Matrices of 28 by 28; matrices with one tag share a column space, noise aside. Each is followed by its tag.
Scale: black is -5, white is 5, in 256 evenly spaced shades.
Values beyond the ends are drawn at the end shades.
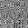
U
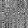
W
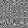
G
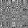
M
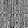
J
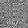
G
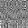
U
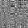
W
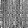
J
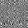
G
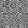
W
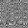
G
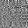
M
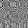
U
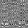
G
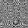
G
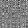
W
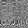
G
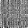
J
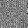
W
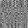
W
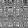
M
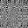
M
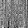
J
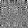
M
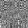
U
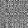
W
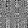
W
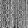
J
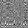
G
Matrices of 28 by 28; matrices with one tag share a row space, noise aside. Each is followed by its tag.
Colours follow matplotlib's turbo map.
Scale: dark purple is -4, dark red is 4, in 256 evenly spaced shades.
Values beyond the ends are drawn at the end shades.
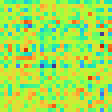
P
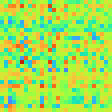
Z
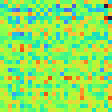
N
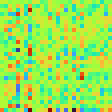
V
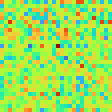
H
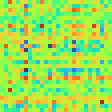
Z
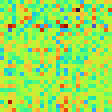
H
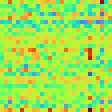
P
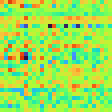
Z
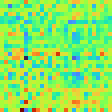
Z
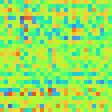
Z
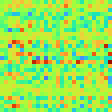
N
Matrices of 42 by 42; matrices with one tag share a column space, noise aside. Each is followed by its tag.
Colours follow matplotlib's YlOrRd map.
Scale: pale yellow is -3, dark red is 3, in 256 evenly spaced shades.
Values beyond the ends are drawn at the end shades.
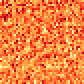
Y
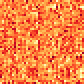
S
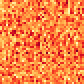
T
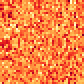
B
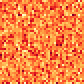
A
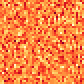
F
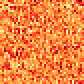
Y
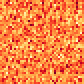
F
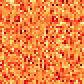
Y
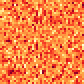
F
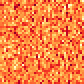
Y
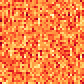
A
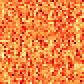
A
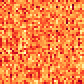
S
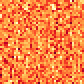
S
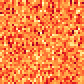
T
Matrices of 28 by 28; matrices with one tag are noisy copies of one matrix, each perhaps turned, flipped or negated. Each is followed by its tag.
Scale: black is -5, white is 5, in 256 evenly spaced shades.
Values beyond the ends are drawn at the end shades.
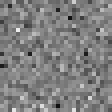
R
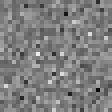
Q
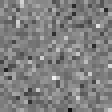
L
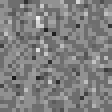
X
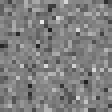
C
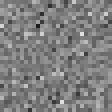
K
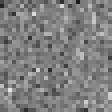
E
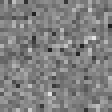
X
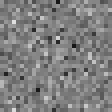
Q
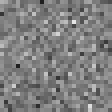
L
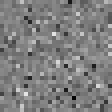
L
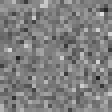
C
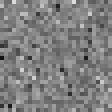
R
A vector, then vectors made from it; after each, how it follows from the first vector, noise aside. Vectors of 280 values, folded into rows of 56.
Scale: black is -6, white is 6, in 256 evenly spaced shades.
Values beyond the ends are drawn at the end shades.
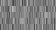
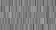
reversed, shrunk.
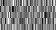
negated, scaled up.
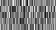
negated, scaled up.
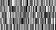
negated, scaled up.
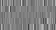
reversed, negated, partly zeroed.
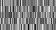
reversed, negated, scaled up.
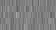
wrapped around, shrunk.
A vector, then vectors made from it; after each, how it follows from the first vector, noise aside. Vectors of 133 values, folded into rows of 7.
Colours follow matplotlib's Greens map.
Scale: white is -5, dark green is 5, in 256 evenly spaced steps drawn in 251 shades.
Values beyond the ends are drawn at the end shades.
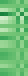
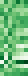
reversed, scaled up.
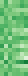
reversed.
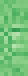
wrapped around, shrunk.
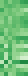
reversed.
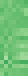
reversed, shrunk.
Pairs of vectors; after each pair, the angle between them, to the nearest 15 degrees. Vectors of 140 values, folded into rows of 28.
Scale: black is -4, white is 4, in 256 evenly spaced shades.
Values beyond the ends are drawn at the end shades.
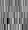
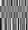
90 degrees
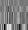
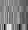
30 degrees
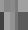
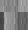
15 degrees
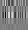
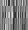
45 degrees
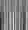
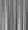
105 degrees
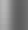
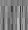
90 degrees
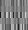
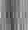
120 degrees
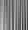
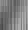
135 degrees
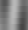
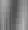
165 degrees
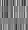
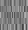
75 degrees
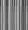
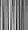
60 degrees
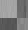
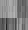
30 degrees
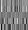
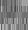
45 degrees
